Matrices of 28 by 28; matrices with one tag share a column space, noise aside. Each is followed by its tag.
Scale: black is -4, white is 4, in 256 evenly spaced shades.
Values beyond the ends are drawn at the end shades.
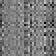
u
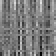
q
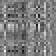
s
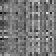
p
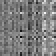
p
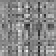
s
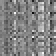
p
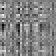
s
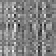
s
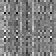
p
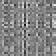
u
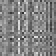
p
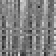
q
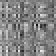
s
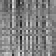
q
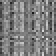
p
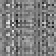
u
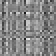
p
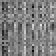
s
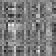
s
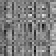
s
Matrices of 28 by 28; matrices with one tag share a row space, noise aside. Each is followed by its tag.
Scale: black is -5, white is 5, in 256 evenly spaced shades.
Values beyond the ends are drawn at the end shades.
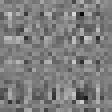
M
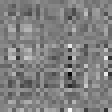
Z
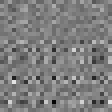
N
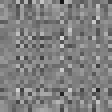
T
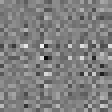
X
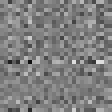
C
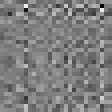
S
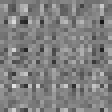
N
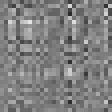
Z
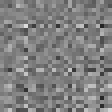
S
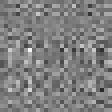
C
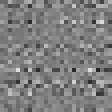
C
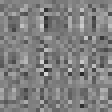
X
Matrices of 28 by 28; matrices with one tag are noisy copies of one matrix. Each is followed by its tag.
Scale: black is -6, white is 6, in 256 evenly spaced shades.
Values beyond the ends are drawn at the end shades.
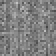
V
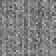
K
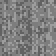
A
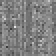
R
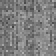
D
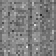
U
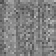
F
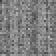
V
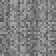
V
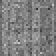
U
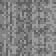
A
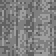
D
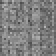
U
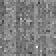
F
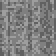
U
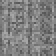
U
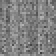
V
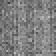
D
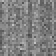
U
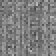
K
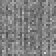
K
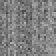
A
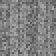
V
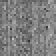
A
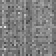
R
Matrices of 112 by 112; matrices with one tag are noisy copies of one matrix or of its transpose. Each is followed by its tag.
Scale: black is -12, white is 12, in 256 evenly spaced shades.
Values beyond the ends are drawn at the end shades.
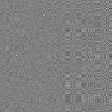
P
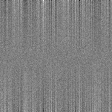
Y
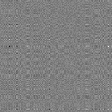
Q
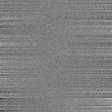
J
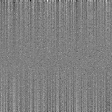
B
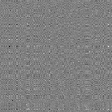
Q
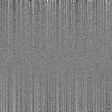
B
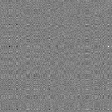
Q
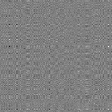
Q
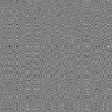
Q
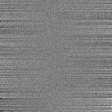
J
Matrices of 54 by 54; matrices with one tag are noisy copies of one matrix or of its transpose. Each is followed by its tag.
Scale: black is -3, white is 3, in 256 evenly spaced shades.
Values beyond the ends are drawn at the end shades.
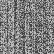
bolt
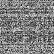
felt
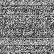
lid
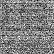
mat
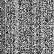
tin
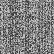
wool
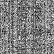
felt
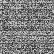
mat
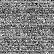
wool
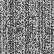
wool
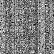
lid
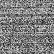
bolt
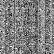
lid
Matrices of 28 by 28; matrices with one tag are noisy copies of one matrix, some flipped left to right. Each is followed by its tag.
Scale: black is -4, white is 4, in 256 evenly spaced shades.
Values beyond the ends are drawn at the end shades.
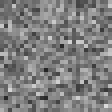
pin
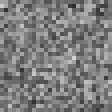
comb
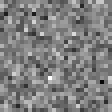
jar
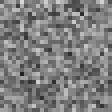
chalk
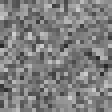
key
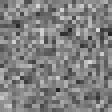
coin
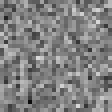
comb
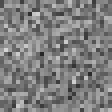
chalk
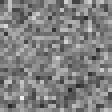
chalk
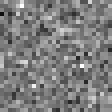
coin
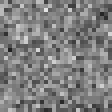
comb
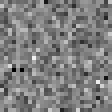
comb
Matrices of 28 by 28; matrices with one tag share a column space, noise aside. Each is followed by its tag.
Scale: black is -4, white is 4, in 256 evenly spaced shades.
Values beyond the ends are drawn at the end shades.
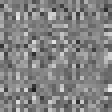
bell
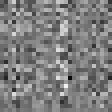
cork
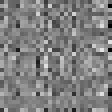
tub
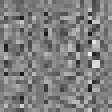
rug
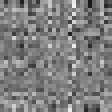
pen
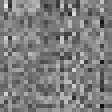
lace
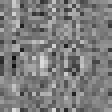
tub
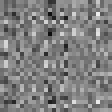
rug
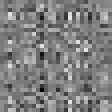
bell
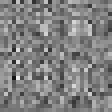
cork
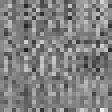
tub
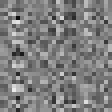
rug
